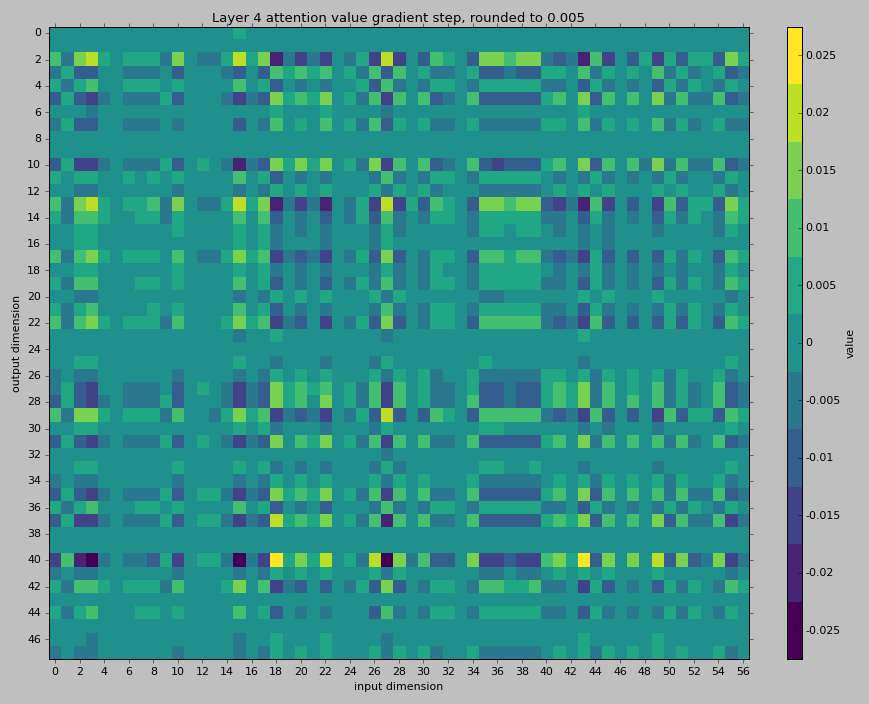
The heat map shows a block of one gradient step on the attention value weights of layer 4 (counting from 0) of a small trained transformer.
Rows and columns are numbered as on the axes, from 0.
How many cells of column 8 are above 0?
13
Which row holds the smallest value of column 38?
40
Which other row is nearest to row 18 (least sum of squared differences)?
15
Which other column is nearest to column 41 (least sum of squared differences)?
54
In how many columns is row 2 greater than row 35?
28
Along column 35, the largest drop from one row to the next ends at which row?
3
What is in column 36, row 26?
-0.005
